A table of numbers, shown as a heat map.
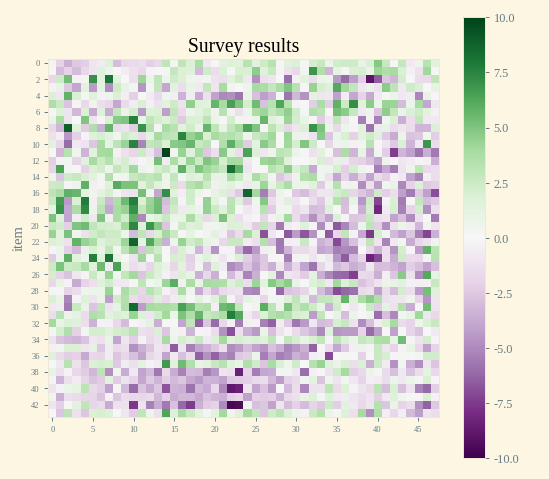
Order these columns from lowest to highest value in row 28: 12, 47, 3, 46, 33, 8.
33, 3, 8, 47, 12, 46
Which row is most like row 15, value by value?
7
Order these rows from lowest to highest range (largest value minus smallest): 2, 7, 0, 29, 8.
0, 29, 7, 8, 2
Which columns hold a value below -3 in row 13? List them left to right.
32, 40, 41, 42
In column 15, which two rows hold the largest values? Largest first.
27, 10
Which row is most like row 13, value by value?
31
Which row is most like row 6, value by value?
3
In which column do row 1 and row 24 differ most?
40
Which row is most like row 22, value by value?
20
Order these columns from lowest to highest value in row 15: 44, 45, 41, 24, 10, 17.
44, 24, 41, 45, 17, 10
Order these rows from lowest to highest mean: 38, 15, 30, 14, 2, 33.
38, 33, 2, 14, 15, 30
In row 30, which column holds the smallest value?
2
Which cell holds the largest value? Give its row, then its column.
11, 14
